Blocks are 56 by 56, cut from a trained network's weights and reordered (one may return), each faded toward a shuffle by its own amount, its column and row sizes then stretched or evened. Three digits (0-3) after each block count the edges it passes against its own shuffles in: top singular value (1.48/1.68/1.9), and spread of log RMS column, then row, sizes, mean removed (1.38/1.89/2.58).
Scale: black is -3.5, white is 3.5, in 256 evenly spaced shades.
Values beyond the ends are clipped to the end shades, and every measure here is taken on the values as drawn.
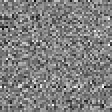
3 0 2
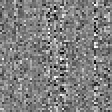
1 3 0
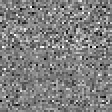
0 0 3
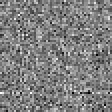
2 0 1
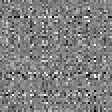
2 2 3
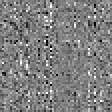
1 3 1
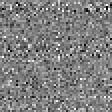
1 1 2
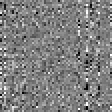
2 3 1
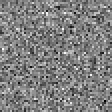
0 0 1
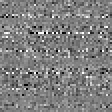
1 1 3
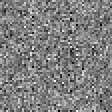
2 2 0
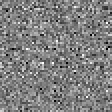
0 0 2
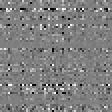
1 2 3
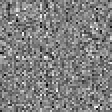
1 2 0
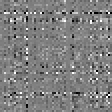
3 3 3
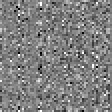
1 3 0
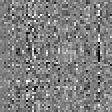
3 3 1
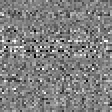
1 0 3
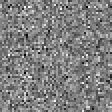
1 2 0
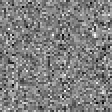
0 2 0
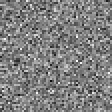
0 0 0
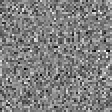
1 0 1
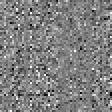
0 3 1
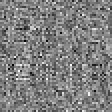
3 1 2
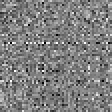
3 2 2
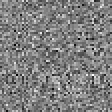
3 1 2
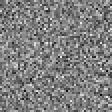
0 0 0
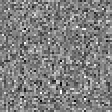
1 1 0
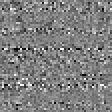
1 1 3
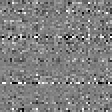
3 2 3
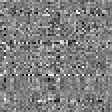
3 1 3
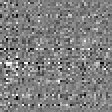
1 2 3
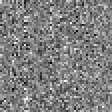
0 2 0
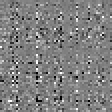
1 3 3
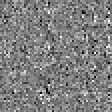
0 2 1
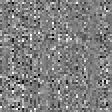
1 3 1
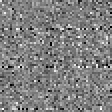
2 1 2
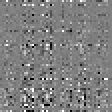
0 3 3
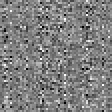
2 3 0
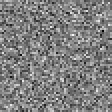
0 0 0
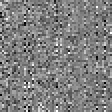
3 3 0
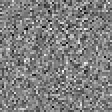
1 1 0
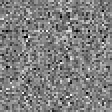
1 2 1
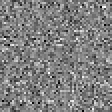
0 0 2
